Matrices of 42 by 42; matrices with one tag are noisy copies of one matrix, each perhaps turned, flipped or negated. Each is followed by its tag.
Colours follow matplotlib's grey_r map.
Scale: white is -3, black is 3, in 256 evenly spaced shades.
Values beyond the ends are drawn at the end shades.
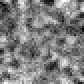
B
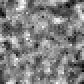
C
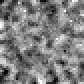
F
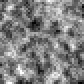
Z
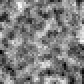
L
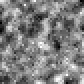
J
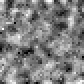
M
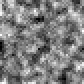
L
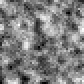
J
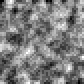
M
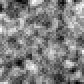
B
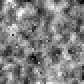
Z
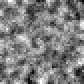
F
